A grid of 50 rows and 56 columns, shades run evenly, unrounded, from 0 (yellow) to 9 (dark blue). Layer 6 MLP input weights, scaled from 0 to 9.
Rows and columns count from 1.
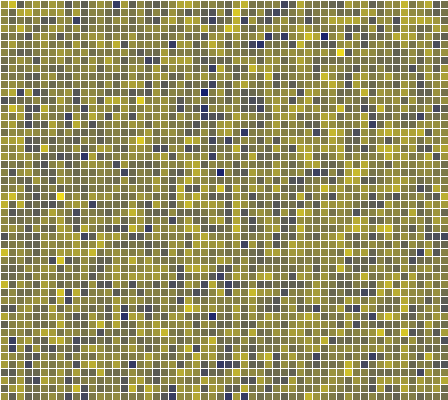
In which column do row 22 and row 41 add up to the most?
28
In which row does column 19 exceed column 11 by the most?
29
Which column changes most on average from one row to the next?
24
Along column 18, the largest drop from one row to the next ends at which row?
13
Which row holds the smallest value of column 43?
7
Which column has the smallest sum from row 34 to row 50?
51
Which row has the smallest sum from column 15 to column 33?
45
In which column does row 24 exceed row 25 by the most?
8
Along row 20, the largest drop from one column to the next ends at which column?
12
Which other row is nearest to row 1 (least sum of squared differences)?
21
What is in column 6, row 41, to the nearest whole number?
5
